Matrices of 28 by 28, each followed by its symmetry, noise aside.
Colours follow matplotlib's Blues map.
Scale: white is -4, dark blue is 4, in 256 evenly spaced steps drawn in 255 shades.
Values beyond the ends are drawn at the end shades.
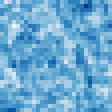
no symmetry.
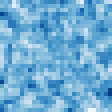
antisymmetric.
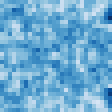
mirrored top to bottom.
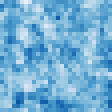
no symmetry.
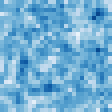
symmetric across the other diagonal.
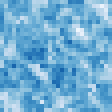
symmetric across the other diagonal.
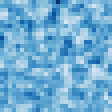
no symmetry.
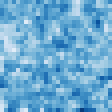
no symmetry.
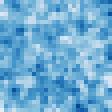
antisymmetric.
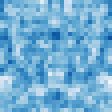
mirrored left to right.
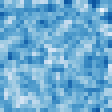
symmetric across the other diagonal.
